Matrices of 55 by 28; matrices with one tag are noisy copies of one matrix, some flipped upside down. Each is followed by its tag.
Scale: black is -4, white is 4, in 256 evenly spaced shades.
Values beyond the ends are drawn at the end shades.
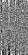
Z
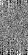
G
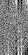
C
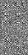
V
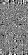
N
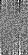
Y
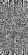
N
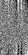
C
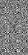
V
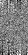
G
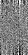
Y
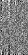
Z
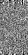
N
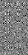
V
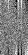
C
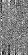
Z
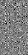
V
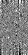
Y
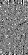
N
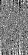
Y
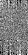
G
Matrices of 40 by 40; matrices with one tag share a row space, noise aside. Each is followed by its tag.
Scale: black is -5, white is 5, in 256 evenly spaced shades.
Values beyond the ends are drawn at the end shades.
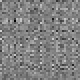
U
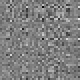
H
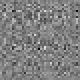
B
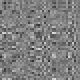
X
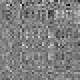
H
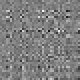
H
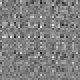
U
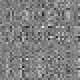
H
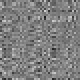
X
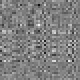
X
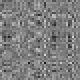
X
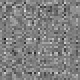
B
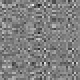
X
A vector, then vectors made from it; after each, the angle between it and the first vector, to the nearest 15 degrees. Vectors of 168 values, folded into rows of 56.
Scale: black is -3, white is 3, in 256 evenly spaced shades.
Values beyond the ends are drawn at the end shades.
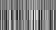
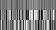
45 degrees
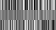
90 degrees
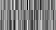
135 degrees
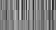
75 degrees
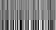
75 degrees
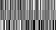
105 degrees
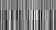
15 degrees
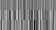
150 degrees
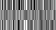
90 degrees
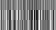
165 degrees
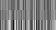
90 degrees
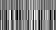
15 degrees
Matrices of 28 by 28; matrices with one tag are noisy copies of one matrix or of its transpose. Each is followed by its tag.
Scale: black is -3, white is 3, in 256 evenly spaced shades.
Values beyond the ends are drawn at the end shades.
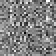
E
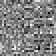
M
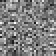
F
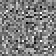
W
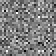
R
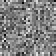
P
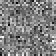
P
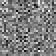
R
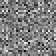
R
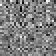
E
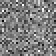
R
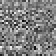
E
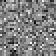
F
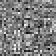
M
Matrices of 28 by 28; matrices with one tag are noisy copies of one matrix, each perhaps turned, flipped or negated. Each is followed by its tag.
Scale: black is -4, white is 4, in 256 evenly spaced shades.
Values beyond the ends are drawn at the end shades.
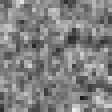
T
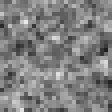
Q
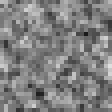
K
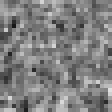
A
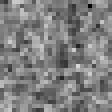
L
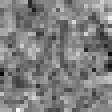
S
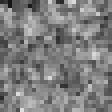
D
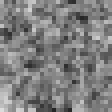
S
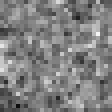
S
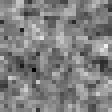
Q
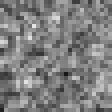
D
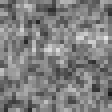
L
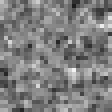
T
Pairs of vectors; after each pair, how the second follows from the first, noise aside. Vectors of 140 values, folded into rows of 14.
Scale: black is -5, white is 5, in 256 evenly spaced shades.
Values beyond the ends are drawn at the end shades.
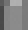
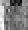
negated, scaled up.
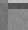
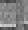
wrapped around.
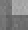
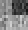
negated, scaled up.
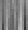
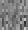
sign-scrambled.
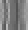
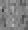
wrapped around, negated, partly zeroed.
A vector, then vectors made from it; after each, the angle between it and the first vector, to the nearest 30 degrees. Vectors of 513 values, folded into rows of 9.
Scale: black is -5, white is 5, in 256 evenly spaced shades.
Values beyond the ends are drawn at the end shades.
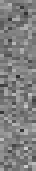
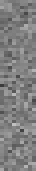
30 degrees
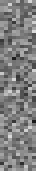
60 degrees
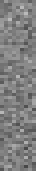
150 degrees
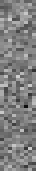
150 degrees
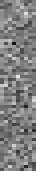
150 degrees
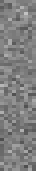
150 degrees
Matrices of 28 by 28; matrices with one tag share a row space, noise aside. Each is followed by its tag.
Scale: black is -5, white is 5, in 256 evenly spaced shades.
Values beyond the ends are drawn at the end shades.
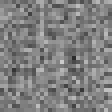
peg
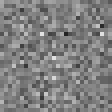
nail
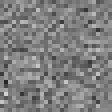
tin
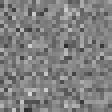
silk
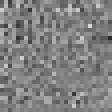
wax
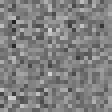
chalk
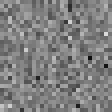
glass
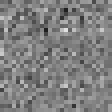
silk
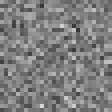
peg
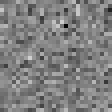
peg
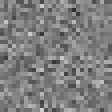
peg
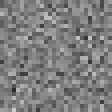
chalk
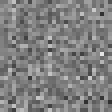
chalk
